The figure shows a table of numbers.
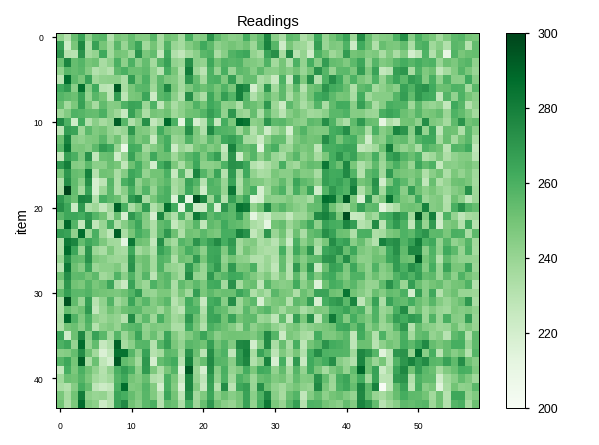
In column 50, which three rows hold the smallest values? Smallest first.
2, 13, 10
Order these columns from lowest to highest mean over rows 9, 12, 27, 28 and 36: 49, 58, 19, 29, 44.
58, 44, 19, 29, 49
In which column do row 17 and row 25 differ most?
49
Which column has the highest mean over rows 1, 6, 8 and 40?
3
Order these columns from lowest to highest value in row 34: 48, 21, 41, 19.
19, 41, 21, 48
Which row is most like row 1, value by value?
35
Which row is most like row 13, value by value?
29
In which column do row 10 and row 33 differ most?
8
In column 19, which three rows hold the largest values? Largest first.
19, 21, 16
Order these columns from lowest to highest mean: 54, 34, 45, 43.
45, 34, 54, 43
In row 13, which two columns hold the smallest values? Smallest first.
9, 28
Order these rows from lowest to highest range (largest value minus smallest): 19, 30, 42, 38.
42, 30, 38, 19
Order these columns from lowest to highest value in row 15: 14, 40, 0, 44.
44, 14, 0, 40
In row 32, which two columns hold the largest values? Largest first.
48, 4
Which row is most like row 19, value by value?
16
